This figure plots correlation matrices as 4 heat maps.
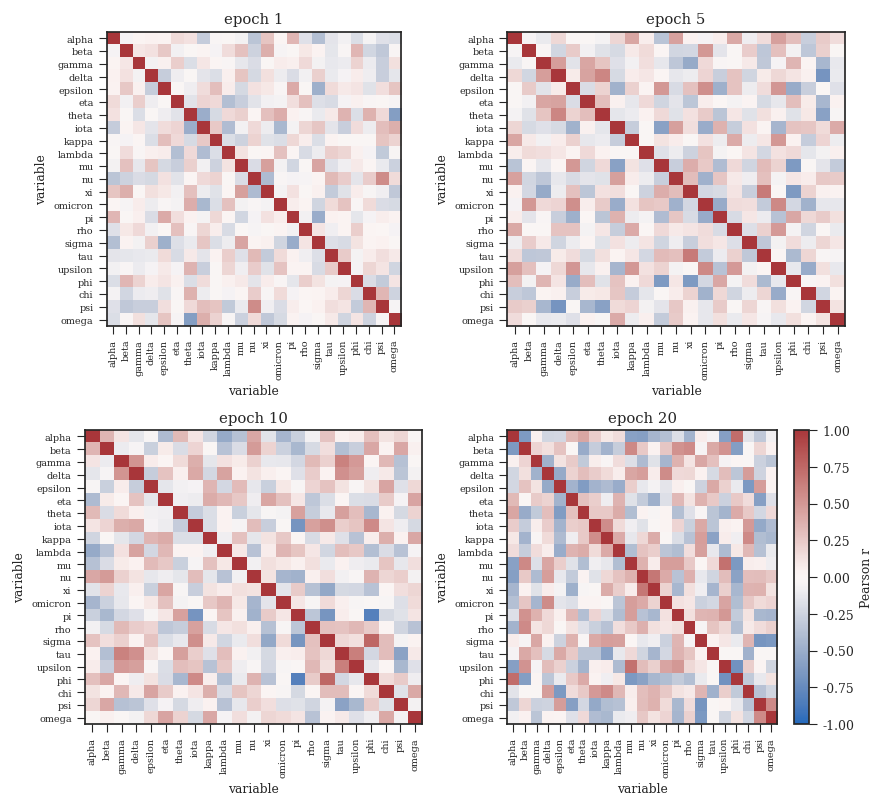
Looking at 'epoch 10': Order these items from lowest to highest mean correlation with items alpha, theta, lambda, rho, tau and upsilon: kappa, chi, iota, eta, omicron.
kappa, eta, omicron, chi, iota
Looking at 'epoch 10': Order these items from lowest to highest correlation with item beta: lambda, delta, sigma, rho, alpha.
lambda, rho, delta, sigma, alpha
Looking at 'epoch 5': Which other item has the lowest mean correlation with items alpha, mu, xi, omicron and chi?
phi
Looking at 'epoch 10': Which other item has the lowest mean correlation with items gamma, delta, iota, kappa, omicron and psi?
pi
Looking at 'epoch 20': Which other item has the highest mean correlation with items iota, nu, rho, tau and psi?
beta
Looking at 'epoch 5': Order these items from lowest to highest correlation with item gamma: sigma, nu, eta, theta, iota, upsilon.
nu, iota, upsilon, sigma, theta, eta
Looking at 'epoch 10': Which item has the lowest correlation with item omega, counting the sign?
rho
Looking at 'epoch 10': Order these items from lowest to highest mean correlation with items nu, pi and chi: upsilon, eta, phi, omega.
phi, upsilon, eta, omega
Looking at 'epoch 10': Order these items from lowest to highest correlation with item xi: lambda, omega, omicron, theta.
omicron, theta, lambda, omega
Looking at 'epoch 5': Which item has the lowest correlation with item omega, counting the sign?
mu
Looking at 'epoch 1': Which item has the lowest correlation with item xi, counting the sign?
nu
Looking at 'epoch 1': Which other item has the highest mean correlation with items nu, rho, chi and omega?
psi
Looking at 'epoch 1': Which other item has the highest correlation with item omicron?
theta
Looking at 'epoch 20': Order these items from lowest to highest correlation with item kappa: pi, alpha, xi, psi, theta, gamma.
psi, pi, gamma, alpha, theta, xi
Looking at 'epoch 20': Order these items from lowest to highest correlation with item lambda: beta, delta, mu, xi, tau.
mu, beta, tau, delta, xi
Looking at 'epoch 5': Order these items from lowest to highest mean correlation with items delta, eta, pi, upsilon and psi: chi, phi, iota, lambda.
chi, iota, lambda, phi
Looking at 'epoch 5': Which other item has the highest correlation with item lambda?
omicron
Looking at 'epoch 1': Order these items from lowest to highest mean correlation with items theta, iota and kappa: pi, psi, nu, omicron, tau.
omicron, tau, pi, nu, psi
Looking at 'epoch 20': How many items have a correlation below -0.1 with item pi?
9
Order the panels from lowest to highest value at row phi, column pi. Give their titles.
epoch 10, epoch 20, epoch 1, epoch 5
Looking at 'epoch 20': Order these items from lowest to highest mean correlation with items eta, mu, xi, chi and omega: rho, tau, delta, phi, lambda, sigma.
phi, tau, sigma, lambda, rho, delta
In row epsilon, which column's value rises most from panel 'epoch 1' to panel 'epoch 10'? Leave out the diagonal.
sigma
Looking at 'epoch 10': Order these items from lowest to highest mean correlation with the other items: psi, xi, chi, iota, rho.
psi, xi, rho, iota, chi
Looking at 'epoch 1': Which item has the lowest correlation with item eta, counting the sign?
lambda
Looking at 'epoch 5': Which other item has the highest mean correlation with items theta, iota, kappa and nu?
alpha
